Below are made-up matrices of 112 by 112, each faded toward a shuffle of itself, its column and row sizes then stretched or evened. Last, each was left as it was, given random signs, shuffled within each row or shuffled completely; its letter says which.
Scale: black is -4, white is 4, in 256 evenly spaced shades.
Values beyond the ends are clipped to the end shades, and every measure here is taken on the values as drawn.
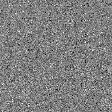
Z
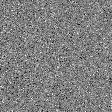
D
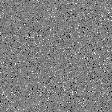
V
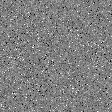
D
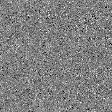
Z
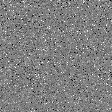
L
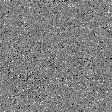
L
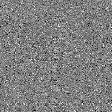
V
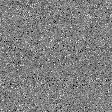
L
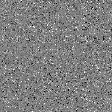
V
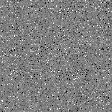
V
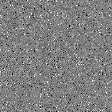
V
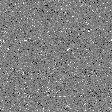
L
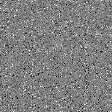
V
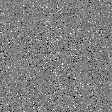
Z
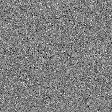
L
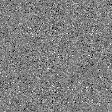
Z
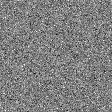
D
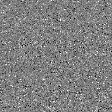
V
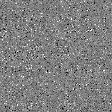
V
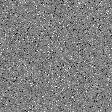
D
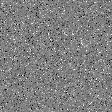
D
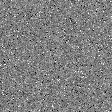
D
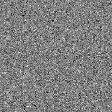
V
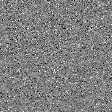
L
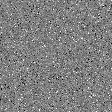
D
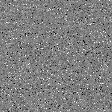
L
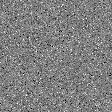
D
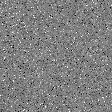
D
